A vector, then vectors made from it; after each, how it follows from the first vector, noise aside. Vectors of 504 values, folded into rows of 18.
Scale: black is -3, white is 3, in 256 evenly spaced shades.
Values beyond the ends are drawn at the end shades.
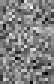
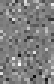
wrapped around, partly zeroed.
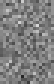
reversed, negated, shrunk.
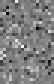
wrapped around, partly zeroed.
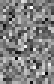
sign-scrambled.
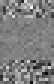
partly zeroed.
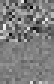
negated, partly zeroed.
